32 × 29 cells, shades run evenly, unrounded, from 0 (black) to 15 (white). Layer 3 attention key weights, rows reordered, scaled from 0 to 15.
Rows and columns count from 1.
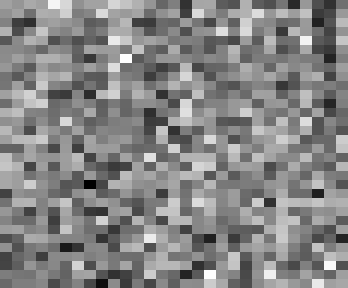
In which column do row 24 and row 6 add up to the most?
15
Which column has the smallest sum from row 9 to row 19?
28
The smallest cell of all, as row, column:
21, 8
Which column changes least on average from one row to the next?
19
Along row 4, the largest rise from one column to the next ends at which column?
25
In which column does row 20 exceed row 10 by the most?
24
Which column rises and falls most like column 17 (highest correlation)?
2
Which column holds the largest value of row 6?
12
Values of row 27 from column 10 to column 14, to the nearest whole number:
5 7 9 14 10
